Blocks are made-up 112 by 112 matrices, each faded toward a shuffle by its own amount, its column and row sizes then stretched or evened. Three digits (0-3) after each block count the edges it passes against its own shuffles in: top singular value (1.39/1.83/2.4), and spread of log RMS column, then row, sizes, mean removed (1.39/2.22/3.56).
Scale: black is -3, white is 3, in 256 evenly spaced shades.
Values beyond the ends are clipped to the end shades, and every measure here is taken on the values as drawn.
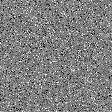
0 0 0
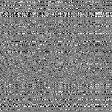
3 0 3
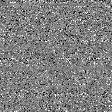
0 0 2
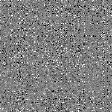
0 2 2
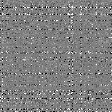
1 2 3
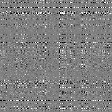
3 2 3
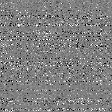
0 1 3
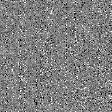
0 2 1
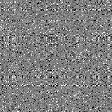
3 1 2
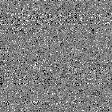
1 1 2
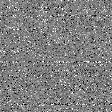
1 0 2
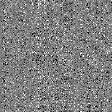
2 2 1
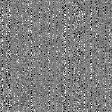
0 3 1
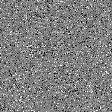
1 0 1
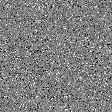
0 0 1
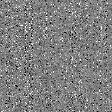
0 2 0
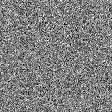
1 0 0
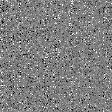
0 2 1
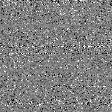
1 0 2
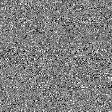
1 0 2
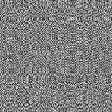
3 1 2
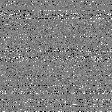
0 0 3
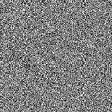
2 1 0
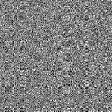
3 1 1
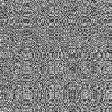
3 0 1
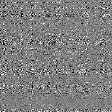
2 2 3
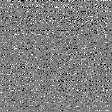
1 1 3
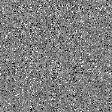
0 2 1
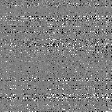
2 2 3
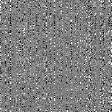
2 3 1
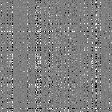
3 3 2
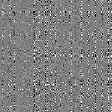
3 3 2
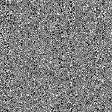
1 2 0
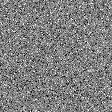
0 0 0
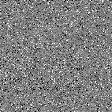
1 0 1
